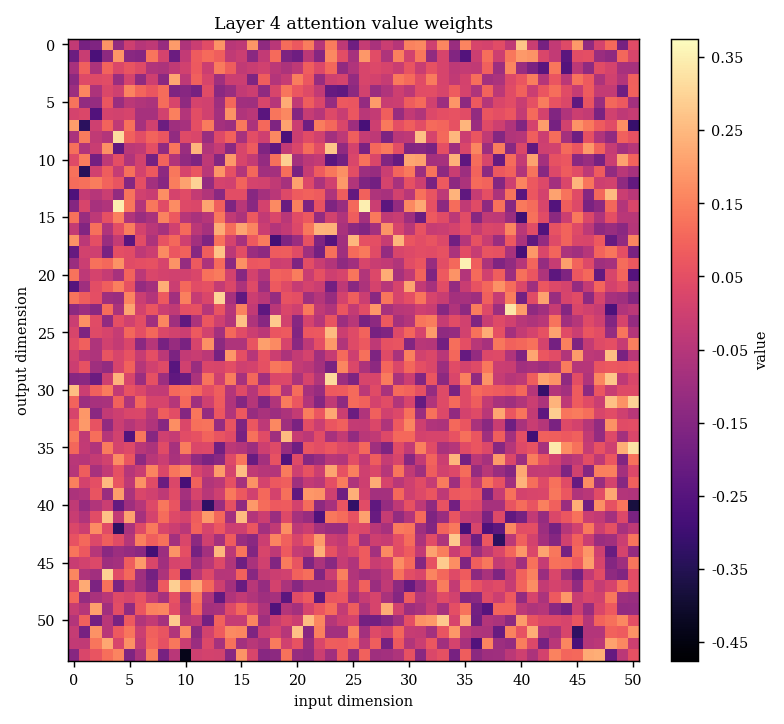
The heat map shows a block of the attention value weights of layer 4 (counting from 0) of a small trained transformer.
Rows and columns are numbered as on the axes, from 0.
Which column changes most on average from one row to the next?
23
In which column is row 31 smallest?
31
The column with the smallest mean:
17
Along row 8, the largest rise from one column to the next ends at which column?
4
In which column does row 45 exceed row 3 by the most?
6
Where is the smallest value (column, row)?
10, 53
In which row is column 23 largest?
29
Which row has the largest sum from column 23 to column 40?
44
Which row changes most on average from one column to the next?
14
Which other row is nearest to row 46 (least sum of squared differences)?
3
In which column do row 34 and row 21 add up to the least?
41
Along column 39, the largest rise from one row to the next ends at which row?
42
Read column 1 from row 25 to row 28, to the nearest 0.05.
-0.15 0.1 -0.05 0.05
